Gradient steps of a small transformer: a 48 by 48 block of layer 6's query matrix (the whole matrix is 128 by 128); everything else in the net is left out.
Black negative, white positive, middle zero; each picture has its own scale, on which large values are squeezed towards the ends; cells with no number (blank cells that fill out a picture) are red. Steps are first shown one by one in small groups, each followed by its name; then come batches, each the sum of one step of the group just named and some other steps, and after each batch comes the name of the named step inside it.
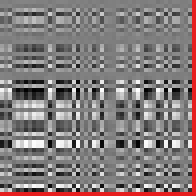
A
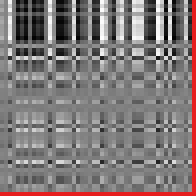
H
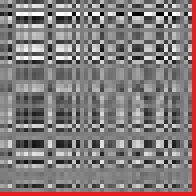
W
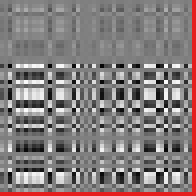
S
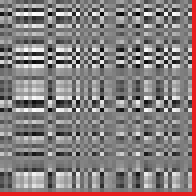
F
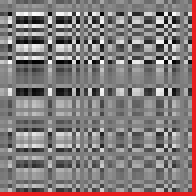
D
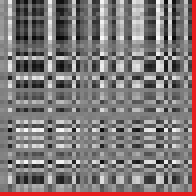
H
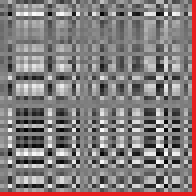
W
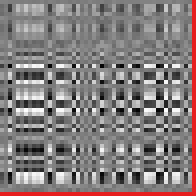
S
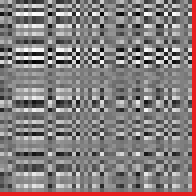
F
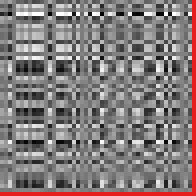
W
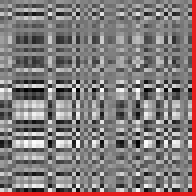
A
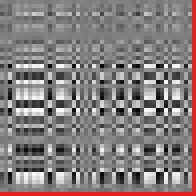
S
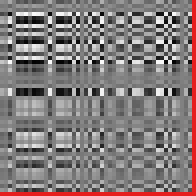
D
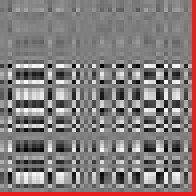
S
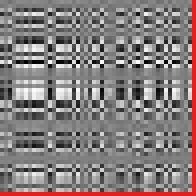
F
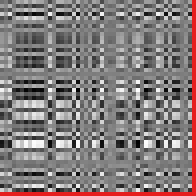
A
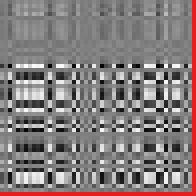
S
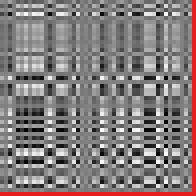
W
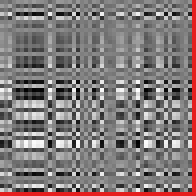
A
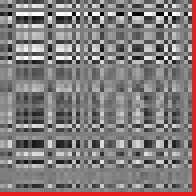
W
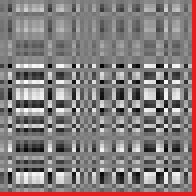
S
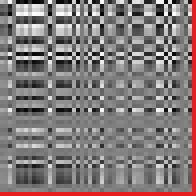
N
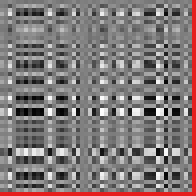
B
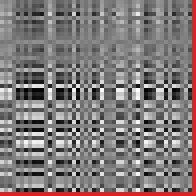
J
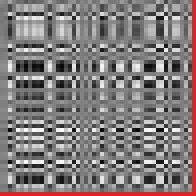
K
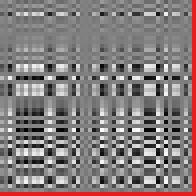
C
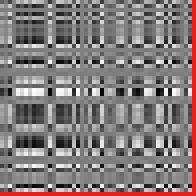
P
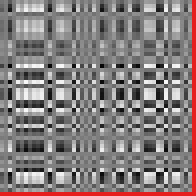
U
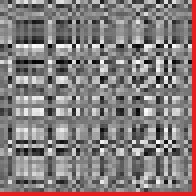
P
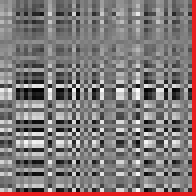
J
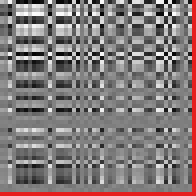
N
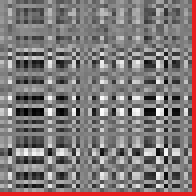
B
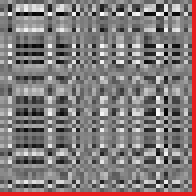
B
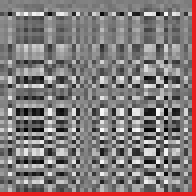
C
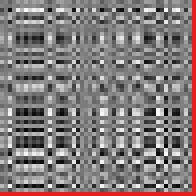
B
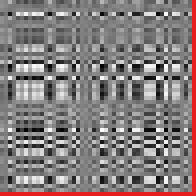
C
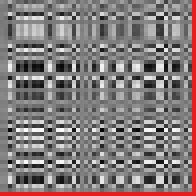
K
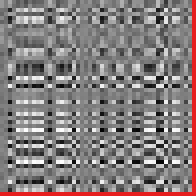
K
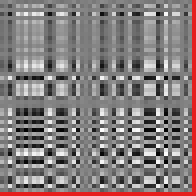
C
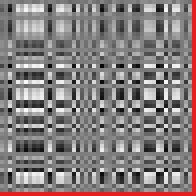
U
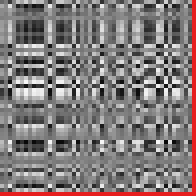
P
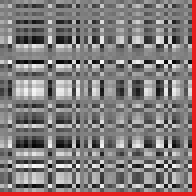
P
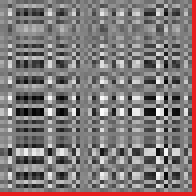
B
